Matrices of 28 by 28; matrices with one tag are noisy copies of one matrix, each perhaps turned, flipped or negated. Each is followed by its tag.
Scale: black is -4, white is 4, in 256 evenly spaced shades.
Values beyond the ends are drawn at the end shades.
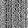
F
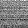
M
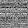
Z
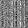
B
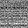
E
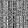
Z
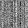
B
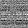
Z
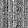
Z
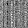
B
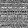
B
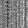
E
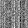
Z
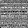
B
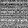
E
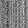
E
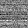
Z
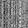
E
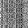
F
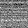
E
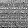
M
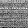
M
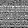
F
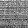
M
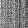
M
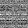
Z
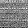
M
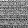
M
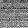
M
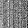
M
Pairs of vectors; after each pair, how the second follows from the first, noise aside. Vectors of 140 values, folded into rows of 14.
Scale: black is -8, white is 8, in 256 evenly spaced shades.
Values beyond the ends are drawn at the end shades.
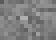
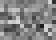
wrapped around, negated, scaled up.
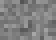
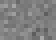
negated, partly zeroed.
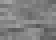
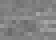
reversed, partly zeroed.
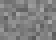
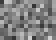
wrapped around, scaled up.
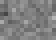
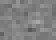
wrapped around, negated, shrunk.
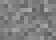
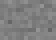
wrapped around, negated, shrunk.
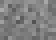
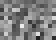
wrapped around, scaled up.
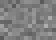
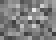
wrapped around, scaled up.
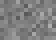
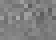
negated, partly zeroed.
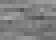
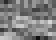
wrapped around, scaled up.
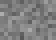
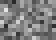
wrapped around, negated, scaled up.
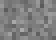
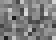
wrapped around, negated, scaled up.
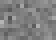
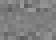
partly zeroed.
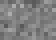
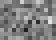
wrapped around, negated, scaled up.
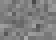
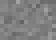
wrapped around, negated, shrunk.
